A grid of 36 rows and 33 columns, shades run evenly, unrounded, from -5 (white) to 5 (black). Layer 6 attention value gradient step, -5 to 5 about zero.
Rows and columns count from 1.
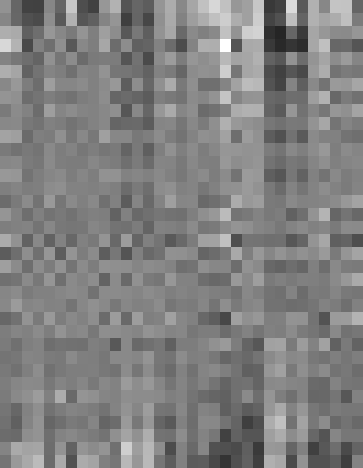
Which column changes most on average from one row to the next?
21
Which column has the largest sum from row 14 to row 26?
26
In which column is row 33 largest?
23
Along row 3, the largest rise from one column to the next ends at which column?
25
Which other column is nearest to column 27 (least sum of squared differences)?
7
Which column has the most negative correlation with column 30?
13
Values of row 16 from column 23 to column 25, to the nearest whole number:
-1 -1 0
